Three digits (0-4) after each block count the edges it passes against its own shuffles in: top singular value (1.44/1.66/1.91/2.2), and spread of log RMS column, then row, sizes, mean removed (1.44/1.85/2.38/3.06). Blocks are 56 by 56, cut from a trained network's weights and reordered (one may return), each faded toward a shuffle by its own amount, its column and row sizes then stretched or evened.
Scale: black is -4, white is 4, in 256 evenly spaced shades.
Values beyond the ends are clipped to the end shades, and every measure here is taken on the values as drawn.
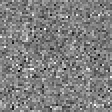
0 0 1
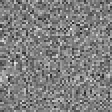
3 0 1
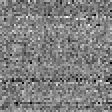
1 1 2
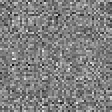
4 0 2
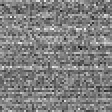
3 0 2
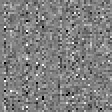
0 3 0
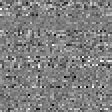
1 0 4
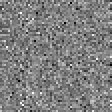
1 0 0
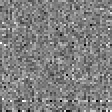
0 0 2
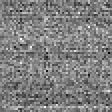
2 2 0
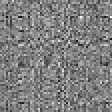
3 2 1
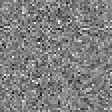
2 1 0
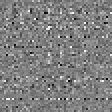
1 1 3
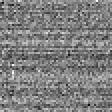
3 0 0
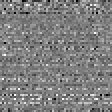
1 0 4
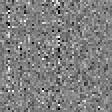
0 3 0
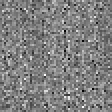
0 3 1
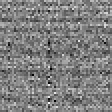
2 2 0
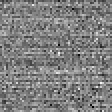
2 1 0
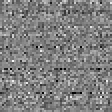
0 1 3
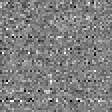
1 1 3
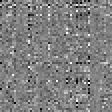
3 3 1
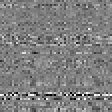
4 0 4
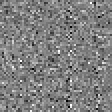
0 2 1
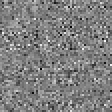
0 0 3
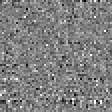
2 0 2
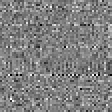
3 0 3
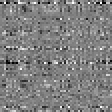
3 1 4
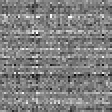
4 2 3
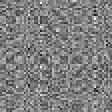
4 1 0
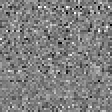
1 0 3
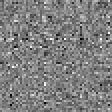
2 1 2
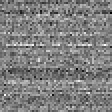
3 0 2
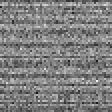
4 2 1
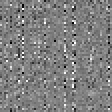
1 4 1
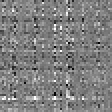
3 4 1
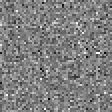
0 1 1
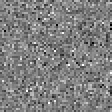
0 0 1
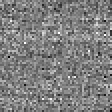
0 3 1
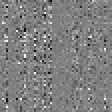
0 4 2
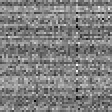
4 2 0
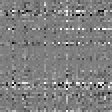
1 3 4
